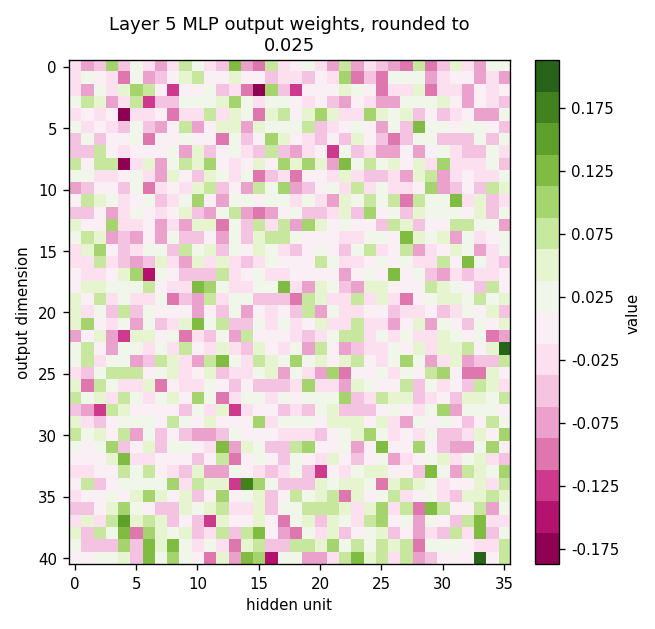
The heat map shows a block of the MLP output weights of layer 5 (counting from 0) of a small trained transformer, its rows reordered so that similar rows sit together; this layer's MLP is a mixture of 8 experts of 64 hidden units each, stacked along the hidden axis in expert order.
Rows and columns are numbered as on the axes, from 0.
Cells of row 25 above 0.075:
2
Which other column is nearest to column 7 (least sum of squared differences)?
21
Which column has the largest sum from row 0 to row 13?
13
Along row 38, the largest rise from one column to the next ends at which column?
6
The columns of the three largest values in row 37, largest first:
4, 33, 25
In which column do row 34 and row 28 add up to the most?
14
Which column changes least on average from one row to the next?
7
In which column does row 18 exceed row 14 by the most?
10
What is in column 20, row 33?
-0.125
